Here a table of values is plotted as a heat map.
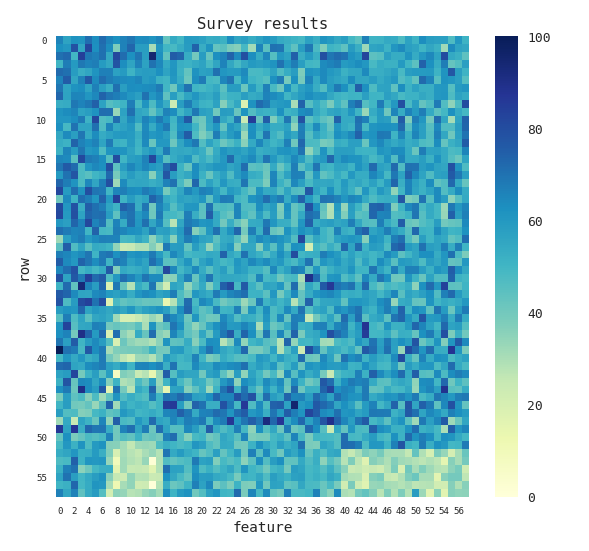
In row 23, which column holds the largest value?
4
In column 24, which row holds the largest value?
48
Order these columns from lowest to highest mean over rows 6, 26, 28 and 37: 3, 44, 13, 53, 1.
44, 53, 13, 1, 3
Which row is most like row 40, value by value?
51
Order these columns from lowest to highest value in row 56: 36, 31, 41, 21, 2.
41, 36, 31, 21, 2
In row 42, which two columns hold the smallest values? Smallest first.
8, 13
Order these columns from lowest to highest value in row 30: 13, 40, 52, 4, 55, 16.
16, 40, 52, 13, 55, 4
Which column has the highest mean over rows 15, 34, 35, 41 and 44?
3
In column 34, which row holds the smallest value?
39
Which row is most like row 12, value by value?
34
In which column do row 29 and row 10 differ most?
55
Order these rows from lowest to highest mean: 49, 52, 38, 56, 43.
56, 52, 38, 43, 49
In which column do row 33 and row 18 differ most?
7
